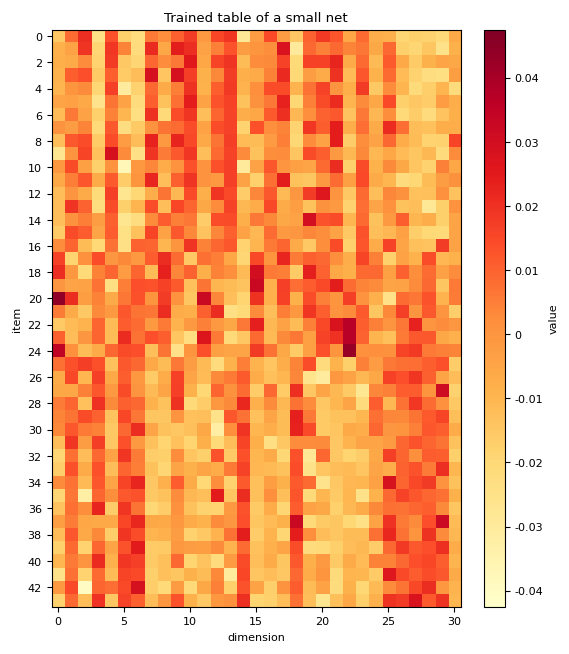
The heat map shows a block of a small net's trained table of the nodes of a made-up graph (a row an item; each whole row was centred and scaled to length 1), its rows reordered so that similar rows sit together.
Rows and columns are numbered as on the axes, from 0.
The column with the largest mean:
1
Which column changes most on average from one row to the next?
19
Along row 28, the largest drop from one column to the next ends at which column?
10
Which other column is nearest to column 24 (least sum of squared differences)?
30
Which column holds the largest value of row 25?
2
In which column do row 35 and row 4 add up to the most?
12
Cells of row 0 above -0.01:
21
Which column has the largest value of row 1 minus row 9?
17
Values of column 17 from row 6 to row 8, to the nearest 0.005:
0.02 0.005 0.005
